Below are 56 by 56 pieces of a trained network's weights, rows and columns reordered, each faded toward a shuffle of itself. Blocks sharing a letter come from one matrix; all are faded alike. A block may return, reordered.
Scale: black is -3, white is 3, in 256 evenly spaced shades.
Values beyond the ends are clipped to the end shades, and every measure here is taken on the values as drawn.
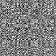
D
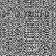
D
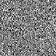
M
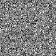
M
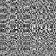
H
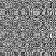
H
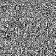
M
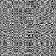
H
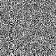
M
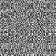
D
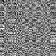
H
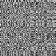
H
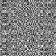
D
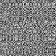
H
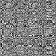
D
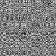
H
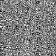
M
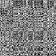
H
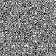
M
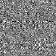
M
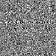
M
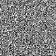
M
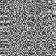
D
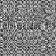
H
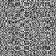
D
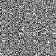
M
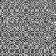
H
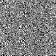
M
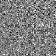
M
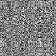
D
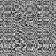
H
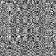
D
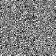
M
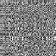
D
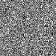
M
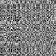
H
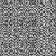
D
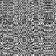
H
